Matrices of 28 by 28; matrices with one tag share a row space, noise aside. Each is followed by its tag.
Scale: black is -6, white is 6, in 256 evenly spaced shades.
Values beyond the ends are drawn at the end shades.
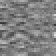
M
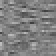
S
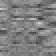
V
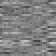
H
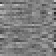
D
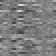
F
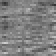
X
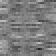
V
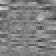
V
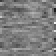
D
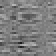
F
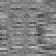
V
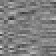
S
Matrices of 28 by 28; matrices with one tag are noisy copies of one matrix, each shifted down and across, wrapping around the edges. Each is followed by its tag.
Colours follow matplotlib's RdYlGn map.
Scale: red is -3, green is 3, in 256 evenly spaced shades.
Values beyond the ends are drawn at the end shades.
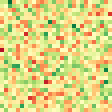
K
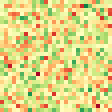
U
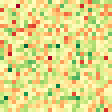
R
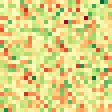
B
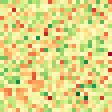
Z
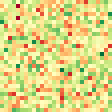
Z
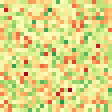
R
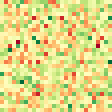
Z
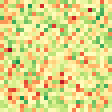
B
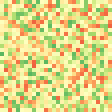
U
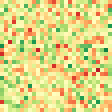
U
